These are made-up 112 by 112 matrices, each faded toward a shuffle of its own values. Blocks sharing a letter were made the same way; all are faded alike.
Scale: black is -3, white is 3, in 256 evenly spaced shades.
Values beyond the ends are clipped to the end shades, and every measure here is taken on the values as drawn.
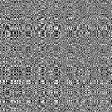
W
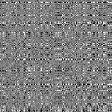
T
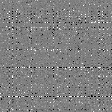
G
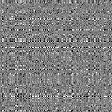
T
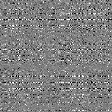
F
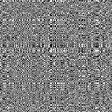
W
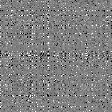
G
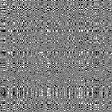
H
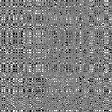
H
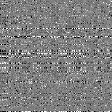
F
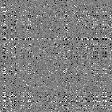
G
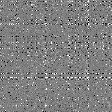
G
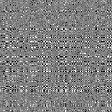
T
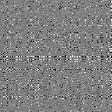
G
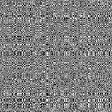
W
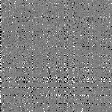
G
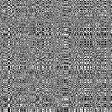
W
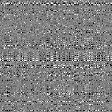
F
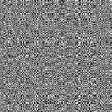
W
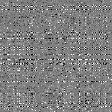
F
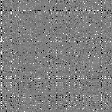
G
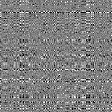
T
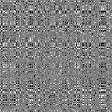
H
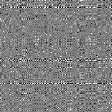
T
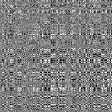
T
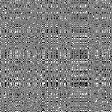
H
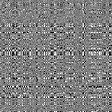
T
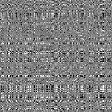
T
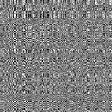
W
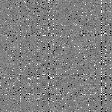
G
